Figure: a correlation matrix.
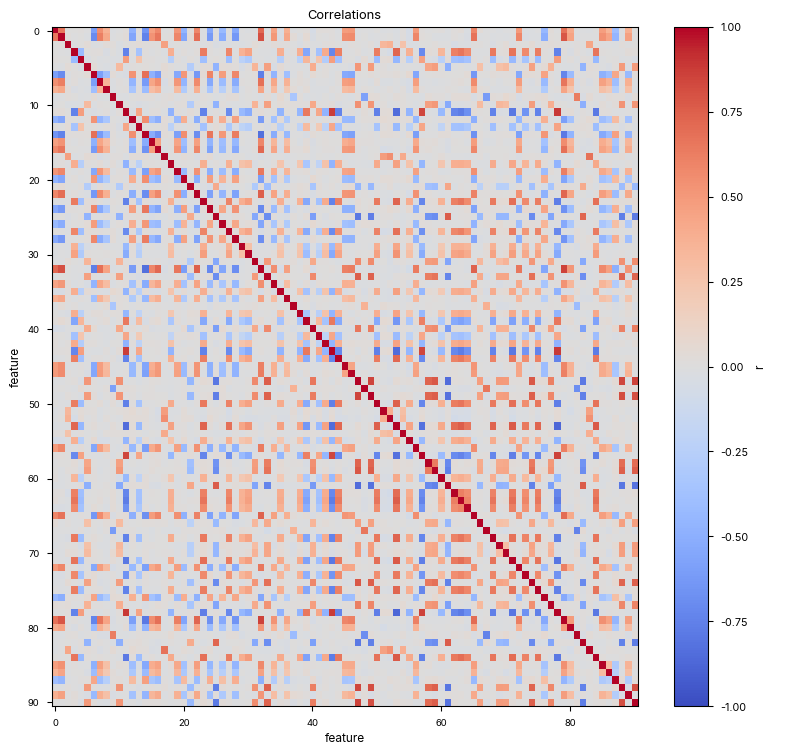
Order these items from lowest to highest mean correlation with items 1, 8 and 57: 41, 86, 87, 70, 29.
87, 29, 70, 41, 86
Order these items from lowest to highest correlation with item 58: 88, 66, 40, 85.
85, 66, 40, 88
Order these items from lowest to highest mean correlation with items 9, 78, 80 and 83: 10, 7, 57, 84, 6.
84, 6, 10, 7, 57
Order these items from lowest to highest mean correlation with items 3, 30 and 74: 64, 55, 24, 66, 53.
24, 66, 55, 64, 53
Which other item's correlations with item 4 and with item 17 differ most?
83
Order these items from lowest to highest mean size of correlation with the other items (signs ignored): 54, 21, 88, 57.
54, 21, 88, 57
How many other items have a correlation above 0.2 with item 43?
7
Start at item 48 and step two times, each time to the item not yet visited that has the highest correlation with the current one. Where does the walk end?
37
